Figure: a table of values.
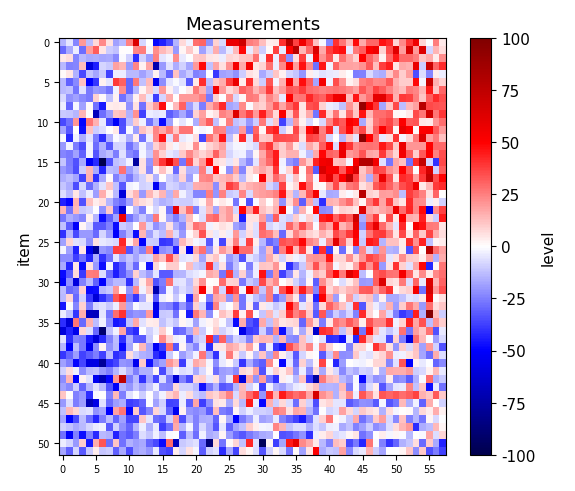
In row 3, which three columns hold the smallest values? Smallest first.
14, 4, 5
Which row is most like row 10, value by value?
29
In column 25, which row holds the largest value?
0
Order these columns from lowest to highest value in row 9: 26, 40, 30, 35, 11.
40, 11, 35, 30, 26
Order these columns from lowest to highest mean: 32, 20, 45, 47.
20, 32, 45, 47
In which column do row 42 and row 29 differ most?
9
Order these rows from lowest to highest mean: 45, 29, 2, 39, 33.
45, 39, 33, 29, 2
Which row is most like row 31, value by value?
3
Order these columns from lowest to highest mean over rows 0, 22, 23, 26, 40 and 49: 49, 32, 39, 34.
32, 49, 34, 39
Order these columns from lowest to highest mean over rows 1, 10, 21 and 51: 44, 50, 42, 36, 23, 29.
23, 36, 29, 44, 42, 50
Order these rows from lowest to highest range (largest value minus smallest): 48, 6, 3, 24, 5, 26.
48, 6, 24, 5, 3, 26
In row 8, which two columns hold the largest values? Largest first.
45, 54
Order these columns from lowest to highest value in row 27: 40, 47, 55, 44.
44, 55, 47, 40
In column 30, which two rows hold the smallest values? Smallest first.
50, 45
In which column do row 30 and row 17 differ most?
43
